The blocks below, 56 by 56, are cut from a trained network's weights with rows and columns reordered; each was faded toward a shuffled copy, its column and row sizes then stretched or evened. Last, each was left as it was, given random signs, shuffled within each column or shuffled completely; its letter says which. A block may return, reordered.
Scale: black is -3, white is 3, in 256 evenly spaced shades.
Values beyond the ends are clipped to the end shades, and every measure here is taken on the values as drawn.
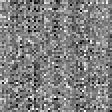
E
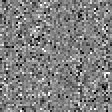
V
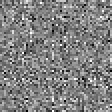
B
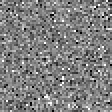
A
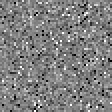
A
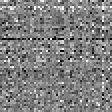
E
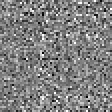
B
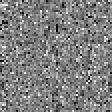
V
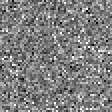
A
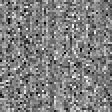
V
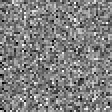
V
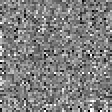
B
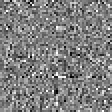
E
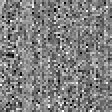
V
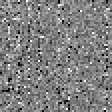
V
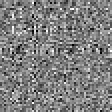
E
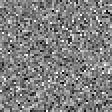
A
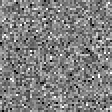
A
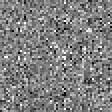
B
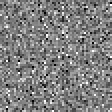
V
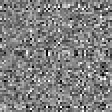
E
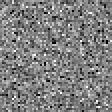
V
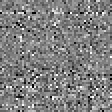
B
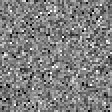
A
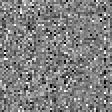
V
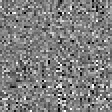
B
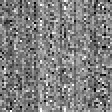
V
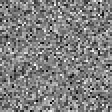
A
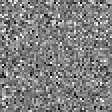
E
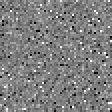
A
